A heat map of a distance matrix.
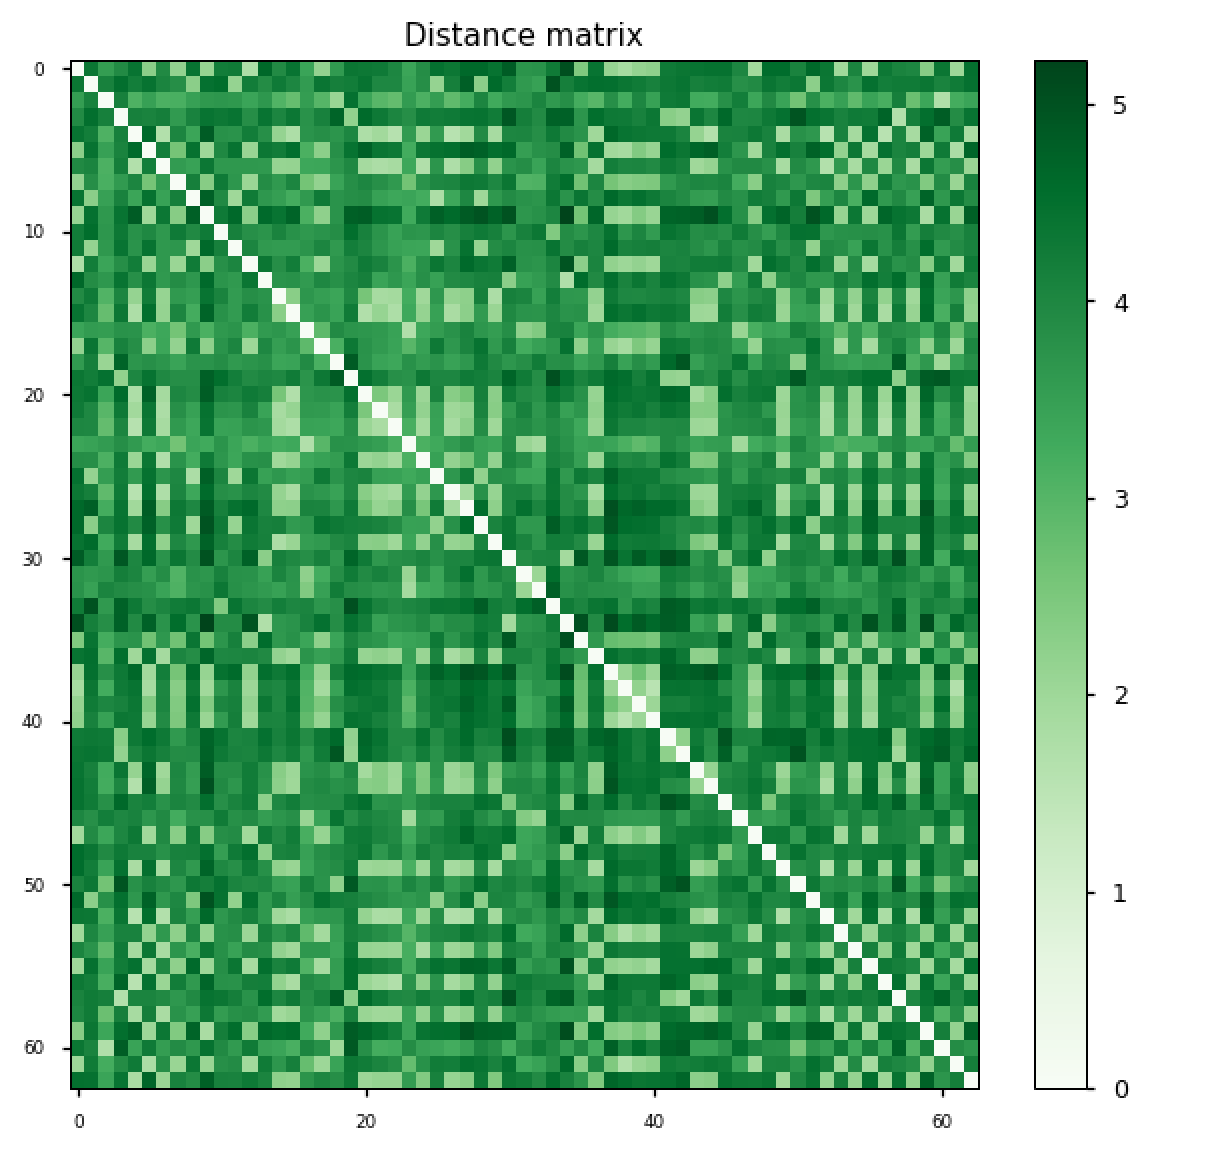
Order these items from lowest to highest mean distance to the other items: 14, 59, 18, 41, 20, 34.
14, 20, 18, 59, 34, 41
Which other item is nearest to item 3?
57
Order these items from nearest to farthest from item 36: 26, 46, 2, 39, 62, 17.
26, 62, 2, 17, 46, 39
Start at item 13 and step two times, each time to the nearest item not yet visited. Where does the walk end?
30
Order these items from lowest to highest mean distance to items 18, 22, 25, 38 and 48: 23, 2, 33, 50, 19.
2, 23, 50, 33, 19
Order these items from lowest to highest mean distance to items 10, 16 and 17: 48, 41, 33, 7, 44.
7, 33, 48, 44, 41
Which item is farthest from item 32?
33
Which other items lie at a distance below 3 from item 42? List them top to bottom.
3, 19, 41, 57
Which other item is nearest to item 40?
38
